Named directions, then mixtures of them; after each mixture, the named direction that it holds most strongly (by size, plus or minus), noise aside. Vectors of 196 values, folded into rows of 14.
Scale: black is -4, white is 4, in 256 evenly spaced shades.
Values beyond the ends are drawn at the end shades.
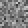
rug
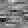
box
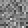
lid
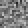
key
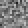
key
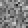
rug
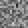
key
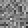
lid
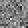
lid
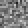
key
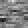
box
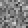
rug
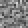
key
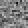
key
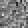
key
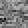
box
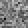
rug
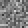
lid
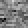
box
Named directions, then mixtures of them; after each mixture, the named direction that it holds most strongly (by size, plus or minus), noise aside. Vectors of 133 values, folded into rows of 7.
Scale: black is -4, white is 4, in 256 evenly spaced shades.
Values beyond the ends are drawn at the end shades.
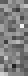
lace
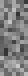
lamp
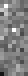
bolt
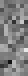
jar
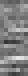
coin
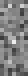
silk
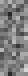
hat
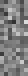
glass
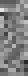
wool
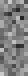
hat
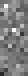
bolt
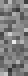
lace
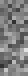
jar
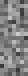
glass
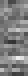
coin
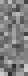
hat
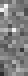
bolt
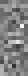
lace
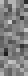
lamp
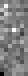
bolt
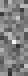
silk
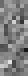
jar
